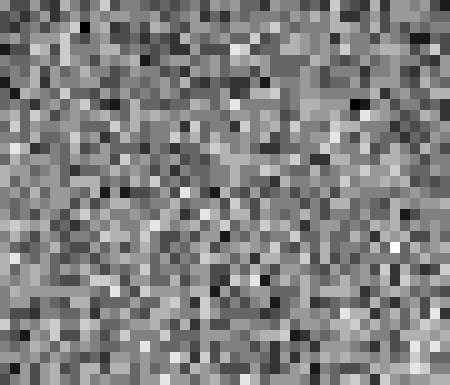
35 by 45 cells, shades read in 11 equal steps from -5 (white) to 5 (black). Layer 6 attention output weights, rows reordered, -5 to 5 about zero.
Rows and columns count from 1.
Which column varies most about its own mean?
2
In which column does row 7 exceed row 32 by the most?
42
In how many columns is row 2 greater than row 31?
22
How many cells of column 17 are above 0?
12
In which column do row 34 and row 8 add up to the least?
43
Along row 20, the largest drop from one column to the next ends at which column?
21
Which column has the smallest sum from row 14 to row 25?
40
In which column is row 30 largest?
20
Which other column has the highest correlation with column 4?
7
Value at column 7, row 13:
0
